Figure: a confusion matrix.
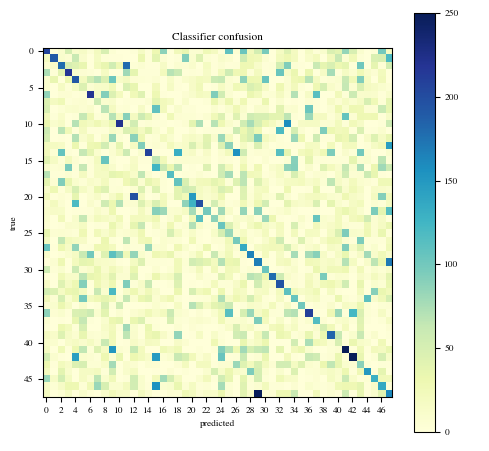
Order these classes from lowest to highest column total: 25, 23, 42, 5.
23, 42, 25, 5
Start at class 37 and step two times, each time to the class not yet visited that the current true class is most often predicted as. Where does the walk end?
47
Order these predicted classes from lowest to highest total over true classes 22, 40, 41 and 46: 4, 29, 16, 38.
38, 4, 16, 29
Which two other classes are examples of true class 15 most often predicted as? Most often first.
8, 34
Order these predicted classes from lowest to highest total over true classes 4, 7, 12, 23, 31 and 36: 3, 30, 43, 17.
3, 17, 43, 30
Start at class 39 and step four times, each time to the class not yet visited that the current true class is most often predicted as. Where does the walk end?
32
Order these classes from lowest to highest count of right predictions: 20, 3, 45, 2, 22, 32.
22, 45, 20, 2, 32, 3
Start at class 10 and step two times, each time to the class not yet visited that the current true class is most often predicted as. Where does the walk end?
9
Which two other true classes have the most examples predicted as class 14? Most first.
27, 32
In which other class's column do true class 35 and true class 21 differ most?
4
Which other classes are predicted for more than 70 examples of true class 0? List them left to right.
16, 25, 27, 30, 41, 46
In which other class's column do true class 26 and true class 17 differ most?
43
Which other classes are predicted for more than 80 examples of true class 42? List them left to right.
4, 15, 24
